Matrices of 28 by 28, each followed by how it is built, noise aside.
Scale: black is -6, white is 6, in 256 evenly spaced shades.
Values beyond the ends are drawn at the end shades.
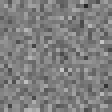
repeating rows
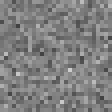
noise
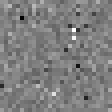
sparse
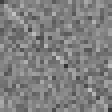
diagonal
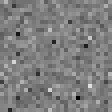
sparse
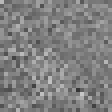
lower triangular
